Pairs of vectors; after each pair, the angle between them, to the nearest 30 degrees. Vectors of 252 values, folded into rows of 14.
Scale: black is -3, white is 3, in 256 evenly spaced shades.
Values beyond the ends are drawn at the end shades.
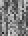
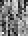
150 degrees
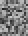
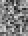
60 degrees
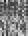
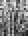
120 degrees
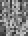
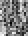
150 degrees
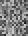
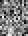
30 degrees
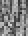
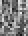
150 degrees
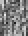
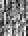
30 degrees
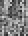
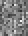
60 degrees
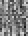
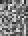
120 degrees
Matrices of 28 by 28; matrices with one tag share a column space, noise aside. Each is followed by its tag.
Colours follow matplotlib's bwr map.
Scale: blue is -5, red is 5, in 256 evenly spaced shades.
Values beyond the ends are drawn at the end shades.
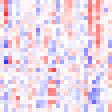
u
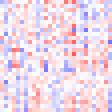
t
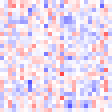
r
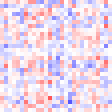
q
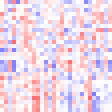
t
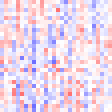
u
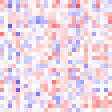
r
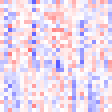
t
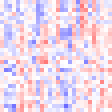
u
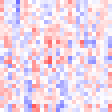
u
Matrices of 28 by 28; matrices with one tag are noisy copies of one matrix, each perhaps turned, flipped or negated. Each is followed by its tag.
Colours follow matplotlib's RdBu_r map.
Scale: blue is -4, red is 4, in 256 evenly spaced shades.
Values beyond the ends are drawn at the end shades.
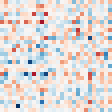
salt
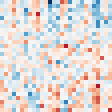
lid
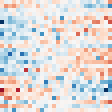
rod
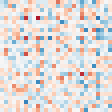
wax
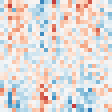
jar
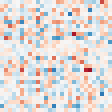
salt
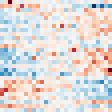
rod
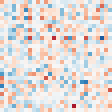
wax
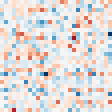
salt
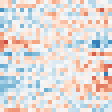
jar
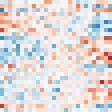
rod
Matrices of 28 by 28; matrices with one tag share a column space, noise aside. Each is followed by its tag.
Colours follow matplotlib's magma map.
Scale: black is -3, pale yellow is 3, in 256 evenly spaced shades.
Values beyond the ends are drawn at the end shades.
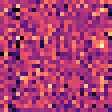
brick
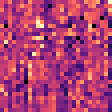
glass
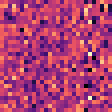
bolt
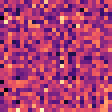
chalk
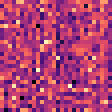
chalk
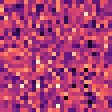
bolt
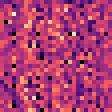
brick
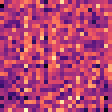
chalk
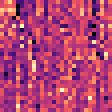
glass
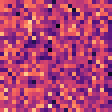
brick
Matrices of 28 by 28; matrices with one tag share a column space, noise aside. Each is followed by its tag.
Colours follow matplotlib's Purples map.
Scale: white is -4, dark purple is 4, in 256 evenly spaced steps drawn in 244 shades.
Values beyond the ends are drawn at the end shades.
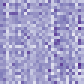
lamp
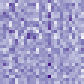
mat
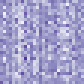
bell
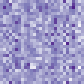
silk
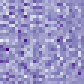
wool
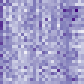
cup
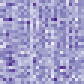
cup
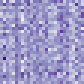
bell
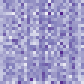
lamp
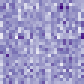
mat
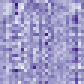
silk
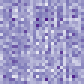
cup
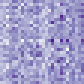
wool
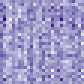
cup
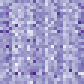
bell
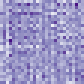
lamp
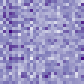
bell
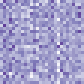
bell
